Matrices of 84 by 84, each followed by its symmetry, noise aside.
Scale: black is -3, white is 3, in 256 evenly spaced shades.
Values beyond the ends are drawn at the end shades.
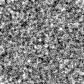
symmetric.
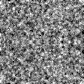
mirrored top to bottom.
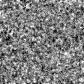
no symmetry.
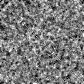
symmetric.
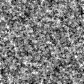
same after a half turn.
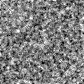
symmetric.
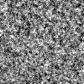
no symmetry.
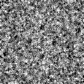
same after a half turn.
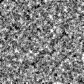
symmetric.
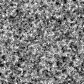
symmetric.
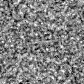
same after a half turn.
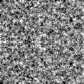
mirrored top to bottom.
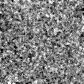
antisymmetric.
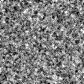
no symmetry.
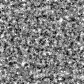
same after a half turn.
